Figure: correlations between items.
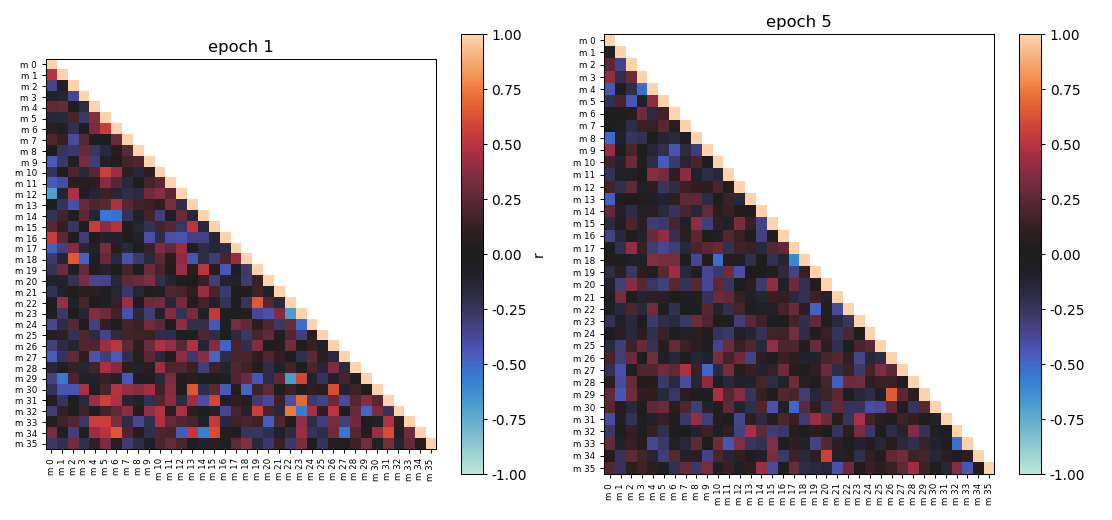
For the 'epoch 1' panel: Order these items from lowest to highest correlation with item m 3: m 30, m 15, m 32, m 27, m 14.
m 15, m 27, m 32, m 14, m 30
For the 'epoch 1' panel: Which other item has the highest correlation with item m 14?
m 19
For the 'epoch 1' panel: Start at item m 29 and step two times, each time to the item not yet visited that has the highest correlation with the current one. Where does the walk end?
m 31
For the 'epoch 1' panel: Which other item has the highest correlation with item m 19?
m 22
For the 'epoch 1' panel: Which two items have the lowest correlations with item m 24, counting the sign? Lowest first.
m 23, m 15
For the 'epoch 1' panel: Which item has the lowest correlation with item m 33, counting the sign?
m 20
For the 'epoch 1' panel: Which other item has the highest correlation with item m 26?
m 30
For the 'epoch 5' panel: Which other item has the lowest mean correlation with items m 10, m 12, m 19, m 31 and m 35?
m 18
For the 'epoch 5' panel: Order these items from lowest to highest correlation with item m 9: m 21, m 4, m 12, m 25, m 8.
m 8, m 21, m 4, m 25, m 12
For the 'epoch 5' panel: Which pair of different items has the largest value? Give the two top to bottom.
m 26, m 29
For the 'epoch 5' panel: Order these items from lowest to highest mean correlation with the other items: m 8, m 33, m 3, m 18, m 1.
m 1, m 18, m 33, m 8, m 3
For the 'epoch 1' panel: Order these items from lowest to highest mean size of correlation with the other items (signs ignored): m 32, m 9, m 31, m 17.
m 17, m 9, m 32, m 31
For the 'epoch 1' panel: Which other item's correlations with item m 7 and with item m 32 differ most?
m 12
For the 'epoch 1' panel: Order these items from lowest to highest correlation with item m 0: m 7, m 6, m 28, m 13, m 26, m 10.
m 26, m 10, m 28, m 13, m 6, m 7
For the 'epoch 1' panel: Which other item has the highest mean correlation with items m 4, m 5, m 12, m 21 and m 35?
m 33
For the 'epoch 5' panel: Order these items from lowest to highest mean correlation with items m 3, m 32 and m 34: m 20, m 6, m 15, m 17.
m 15, m 17, m 6, m 20
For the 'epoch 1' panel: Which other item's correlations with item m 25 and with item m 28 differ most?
m 5
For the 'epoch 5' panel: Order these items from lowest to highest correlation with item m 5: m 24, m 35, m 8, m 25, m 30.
m 8, m 35, m 25, m 24, m 30
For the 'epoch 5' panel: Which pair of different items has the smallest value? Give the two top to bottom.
m 17, m 18
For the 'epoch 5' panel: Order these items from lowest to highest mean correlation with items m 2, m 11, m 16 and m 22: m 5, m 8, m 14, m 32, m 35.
m 14, m 8, m 32, m 5, m 35
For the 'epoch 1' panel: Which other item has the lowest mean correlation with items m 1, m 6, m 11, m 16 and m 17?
m 14
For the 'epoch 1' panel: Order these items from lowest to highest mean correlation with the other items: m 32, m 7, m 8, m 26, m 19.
m 8, m 7, m 19, m 32, m 26
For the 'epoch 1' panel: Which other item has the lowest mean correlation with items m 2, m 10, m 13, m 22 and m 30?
m 16
